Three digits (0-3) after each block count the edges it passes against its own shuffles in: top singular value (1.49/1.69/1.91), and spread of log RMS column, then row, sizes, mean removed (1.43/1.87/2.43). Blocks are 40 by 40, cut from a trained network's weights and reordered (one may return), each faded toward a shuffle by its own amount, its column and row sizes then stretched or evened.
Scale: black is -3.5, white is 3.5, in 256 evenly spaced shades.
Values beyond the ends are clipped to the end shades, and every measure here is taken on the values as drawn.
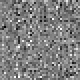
0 2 0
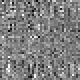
1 2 2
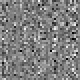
1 3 0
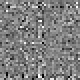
1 2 2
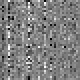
2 3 1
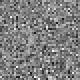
0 1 0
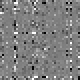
1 3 2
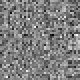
2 0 1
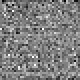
0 0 1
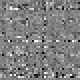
0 1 3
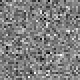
1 0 0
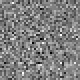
1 1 1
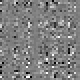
1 3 2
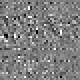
0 2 3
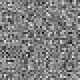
2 1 0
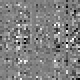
0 3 2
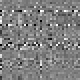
2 1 3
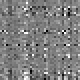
2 2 3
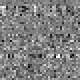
1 0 3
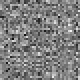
2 2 0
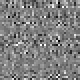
2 1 3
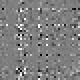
0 3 3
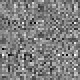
2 1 1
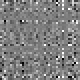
2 3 3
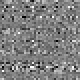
2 0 3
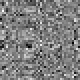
2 2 1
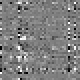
3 3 3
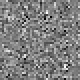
0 2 0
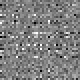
2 2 3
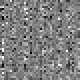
0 3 1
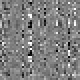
3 3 1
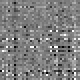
2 1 3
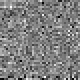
1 1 1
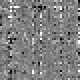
1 3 2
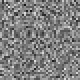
2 0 0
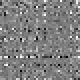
0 2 3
